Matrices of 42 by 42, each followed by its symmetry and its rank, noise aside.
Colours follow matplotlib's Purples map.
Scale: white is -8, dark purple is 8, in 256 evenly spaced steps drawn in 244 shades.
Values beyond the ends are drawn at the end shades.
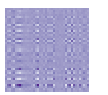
no symmetry, rank one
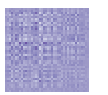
antisymmetric, rank two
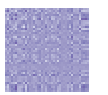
symmetric, rank three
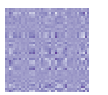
no symmetry, rank two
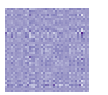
no symmetry, rank three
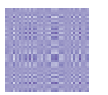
symmetric, rank one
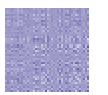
no symmetry, rank three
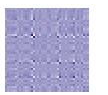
symmetric, rank two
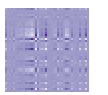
symmetric, rank one
